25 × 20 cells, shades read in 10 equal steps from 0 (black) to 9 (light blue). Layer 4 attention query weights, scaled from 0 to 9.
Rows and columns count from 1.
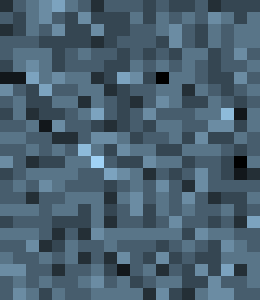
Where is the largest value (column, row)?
8, 14
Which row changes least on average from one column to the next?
4
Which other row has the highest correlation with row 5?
6
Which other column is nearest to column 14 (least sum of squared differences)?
20
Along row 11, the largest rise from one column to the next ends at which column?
5
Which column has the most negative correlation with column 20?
9
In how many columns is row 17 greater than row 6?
8
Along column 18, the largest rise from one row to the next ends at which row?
10
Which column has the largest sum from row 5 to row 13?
7
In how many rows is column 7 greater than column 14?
8
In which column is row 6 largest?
3
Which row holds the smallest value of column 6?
12
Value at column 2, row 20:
5
